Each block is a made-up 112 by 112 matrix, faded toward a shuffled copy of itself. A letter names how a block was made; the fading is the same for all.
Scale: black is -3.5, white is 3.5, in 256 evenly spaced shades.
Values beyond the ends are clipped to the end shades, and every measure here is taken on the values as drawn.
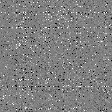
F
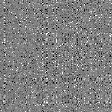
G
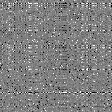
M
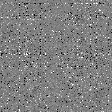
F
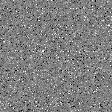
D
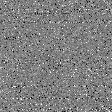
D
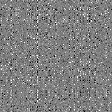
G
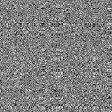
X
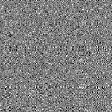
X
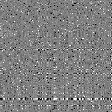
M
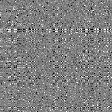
M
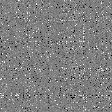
F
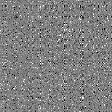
G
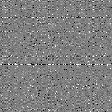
M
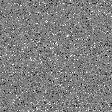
D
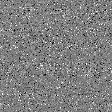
D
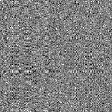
X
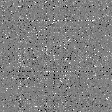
F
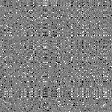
M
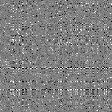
M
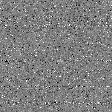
D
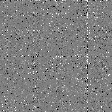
F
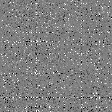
F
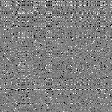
M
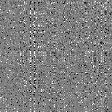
G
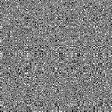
X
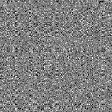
X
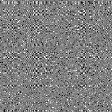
M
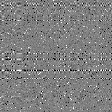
M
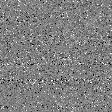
D
